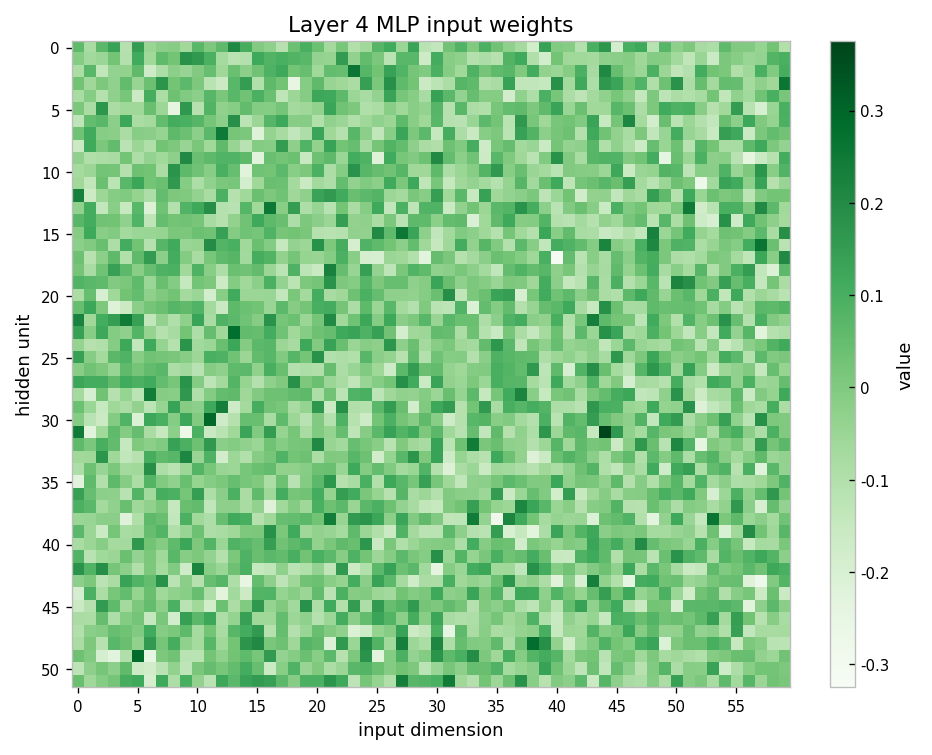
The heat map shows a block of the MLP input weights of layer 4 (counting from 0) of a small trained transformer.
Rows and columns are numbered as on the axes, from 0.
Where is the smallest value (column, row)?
40, 17
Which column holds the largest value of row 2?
23
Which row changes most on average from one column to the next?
13
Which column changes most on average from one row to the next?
57
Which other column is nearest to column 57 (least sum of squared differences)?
8
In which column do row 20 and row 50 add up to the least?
54
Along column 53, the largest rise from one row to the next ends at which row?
38
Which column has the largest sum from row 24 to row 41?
50
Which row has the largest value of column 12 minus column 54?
29
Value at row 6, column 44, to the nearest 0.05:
-0.15
